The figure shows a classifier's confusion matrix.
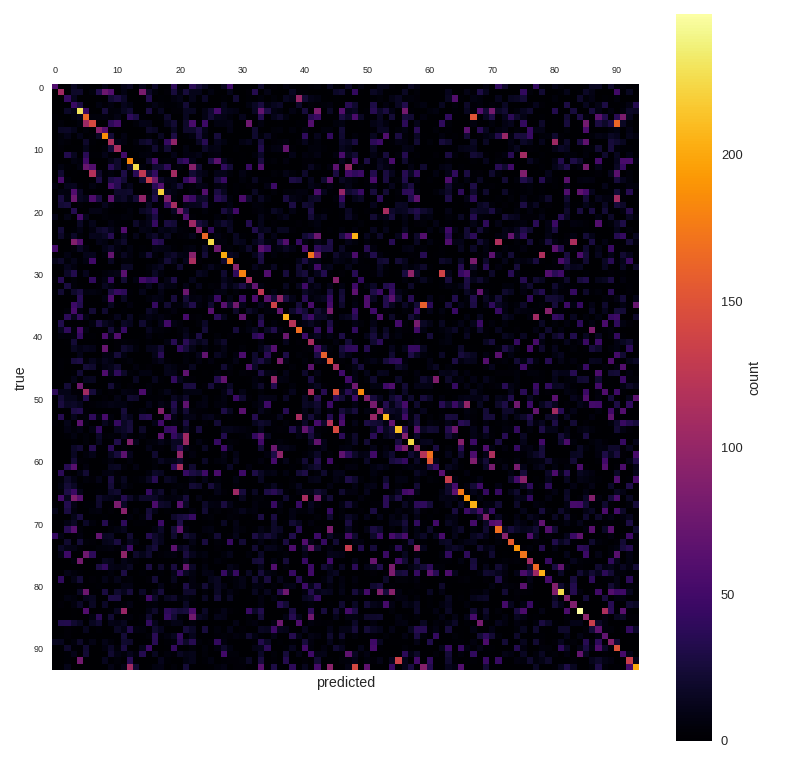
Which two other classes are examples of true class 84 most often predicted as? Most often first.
88, 11
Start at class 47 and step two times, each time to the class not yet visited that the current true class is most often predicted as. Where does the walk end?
59
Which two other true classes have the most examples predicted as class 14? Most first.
18, 1
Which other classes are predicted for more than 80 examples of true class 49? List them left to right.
5, 41, 45
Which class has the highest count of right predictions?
84
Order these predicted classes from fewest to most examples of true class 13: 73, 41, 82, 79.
79, 41, 82, 73
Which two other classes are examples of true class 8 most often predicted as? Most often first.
72, 53
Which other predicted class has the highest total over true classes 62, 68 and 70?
11
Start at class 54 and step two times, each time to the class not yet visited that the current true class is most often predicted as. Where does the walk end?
36
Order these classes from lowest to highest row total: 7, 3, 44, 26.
3, 7, 26, 44
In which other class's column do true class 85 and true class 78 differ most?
77
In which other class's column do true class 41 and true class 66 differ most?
40
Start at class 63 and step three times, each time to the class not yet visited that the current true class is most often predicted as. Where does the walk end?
46
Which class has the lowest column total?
0
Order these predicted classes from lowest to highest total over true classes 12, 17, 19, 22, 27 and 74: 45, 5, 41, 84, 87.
45, 5, 87, 84, 41
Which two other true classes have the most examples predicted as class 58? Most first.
74, 38
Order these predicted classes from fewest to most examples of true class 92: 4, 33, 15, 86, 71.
15, 86, 33, 71, 4
